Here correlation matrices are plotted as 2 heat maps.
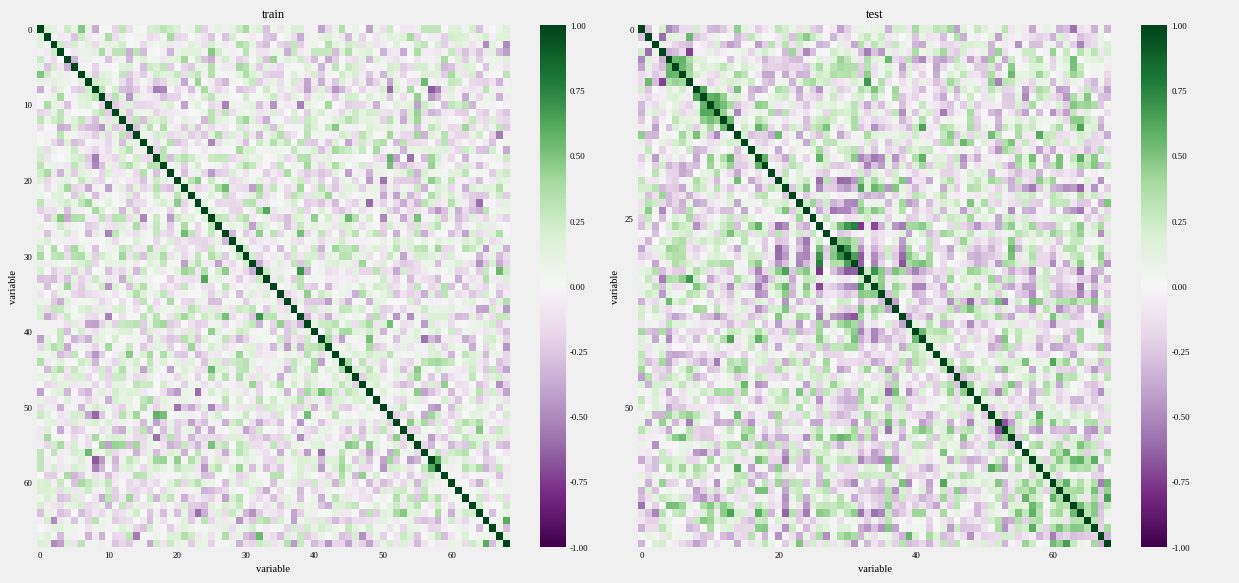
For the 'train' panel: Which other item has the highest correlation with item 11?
55
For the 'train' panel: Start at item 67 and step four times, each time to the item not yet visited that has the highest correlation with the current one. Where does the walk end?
21
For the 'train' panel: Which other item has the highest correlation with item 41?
48
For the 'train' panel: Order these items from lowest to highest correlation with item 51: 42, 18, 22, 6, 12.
22, 42, 6, 12, 18
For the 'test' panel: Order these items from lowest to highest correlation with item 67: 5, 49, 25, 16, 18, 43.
18, 25, 49, 5, 43, 16
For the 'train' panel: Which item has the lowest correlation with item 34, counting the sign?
10
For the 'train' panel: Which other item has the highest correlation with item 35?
39
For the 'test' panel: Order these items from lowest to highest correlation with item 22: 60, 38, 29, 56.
29, 38, 56, 60
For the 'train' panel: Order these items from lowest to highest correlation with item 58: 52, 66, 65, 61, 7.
65, 66, 7, 61, 52
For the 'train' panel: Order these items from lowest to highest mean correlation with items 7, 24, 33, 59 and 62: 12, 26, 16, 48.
12, 48, 26, 16
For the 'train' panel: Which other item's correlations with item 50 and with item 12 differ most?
25
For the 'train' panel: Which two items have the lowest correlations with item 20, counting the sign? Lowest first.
50, 48
